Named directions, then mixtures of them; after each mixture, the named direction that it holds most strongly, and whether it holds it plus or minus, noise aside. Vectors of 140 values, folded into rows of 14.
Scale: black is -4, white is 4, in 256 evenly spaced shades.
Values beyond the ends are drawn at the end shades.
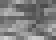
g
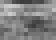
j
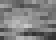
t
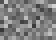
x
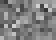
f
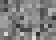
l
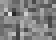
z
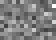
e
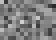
x, minus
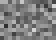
e, plus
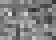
z, plus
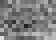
t, minus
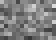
e, plus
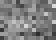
e, plus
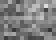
g, minus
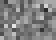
f, plus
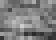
t, plus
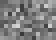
f, plus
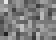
l, minus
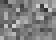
f, plus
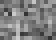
z, minus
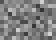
x, plus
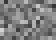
x, minus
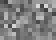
f, plus
